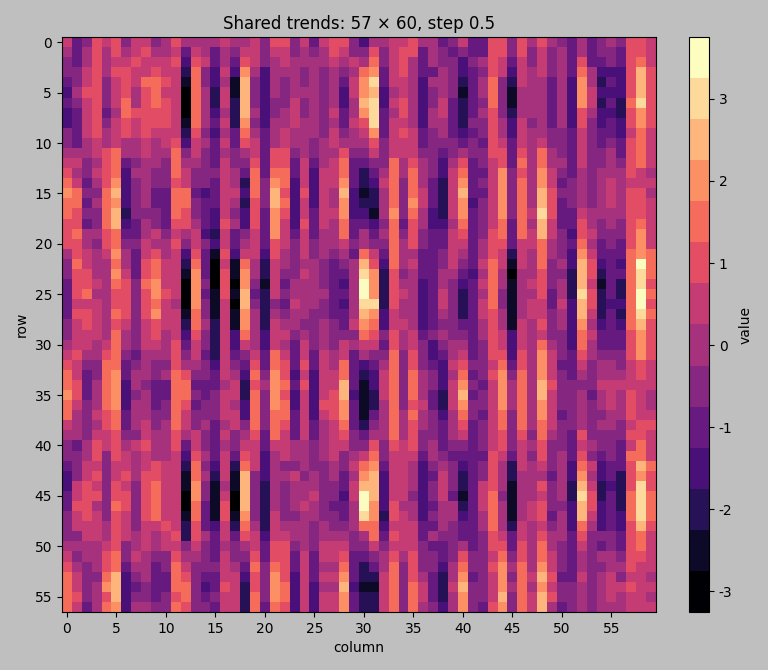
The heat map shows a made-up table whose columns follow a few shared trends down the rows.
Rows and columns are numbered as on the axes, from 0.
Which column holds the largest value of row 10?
58
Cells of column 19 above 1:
11
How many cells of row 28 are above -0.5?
37
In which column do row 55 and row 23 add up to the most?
5
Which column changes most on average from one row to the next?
30
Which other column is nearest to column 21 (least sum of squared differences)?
44
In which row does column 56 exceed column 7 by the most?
54
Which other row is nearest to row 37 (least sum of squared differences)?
13
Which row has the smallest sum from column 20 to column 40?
27
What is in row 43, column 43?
1
